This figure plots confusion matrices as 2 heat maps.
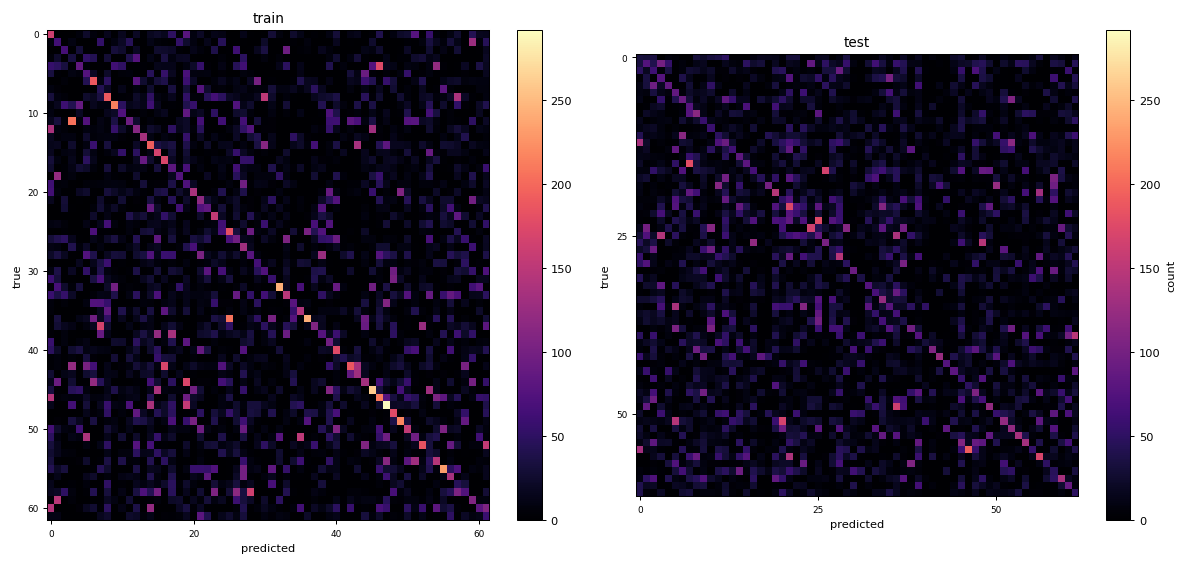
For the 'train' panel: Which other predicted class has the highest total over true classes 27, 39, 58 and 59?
28
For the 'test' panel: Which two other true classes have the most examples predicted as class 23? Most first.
35, 57
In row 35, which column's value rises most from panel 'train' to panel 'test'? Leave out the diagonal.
5
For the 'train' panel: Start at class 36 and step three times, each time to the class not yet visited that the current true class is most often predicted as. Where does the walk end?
38
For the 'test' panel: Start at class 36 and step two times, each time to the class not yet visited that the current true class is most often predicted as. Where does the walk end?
3
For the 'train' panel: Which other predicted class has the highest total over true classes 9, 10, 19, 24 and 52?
61
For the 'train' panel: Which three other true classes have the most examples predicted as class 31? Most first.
36, 55, 57
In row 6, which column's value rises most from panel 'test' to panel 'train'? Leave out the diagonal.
29
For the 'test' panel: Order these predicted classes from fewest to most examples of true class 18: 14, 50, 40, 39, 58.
40, 39, 14, 58, 50
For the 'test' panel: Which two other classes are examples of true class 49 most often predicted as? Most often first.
36, 1
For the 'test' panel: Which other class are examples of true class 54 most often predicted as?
45
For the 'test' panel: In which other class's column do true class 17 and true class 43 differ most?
58
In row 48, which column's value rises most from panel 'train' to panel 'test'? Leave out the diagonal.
2
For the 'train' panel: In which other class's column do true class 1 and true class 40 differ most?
59
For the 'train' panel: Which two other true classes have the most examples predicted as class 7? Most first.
37, 38
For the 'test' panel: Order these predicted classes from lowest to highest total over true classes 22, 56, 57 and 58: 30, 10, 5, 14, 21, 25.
10, 25, 30, 5, 14, 21
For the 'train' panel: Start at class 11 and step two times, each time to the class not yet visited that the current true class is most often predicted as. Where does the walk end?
12
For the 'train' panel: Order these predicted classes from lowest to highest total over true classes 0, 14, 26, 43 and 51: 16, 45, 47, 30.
45, 16, 30, 47
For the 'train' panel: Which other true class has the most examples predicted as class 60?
32
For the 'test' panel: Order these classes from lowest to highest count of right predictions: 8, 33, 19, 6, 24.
33, 6, 8, 19, 24
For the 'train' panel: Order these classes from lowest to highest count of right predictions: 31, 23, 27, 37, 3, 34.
3, 31, 34, 37, 27, 23
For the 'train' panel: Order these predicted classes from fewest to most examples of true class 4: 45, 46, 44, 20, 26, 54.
44, 20, 26, 45, 54, 46
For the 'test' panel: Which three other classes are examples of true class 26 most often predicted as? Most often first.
48, 16, 45
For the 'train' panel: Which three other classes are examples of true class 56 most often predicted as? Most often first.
27, 22, 47
